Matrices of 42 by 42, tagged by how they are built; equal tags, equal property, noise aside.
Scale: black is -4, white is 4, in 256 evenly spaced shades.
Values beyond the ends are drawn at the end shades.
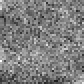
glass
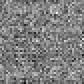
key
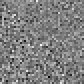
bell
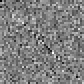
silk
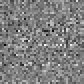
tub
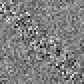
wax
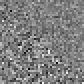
bell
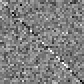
silk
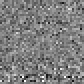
tub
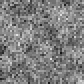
glass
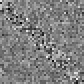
wax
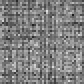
key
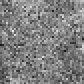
glass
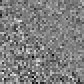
bell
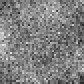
glass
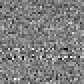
tub
